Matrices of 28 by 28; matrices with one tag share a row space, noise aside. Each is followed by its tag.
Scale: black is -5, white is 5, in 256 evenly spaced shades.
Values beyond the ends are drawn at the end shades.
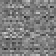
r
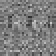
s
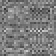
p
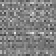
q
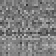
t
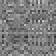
p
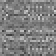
p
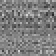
t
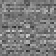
r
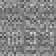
q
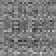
s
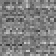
r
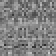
s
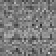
s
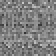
t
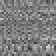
t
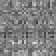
s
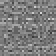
s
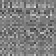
q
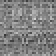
s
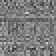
q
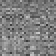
r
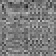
p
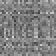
t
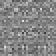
s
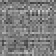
p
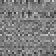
t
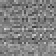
s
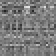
r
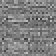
p
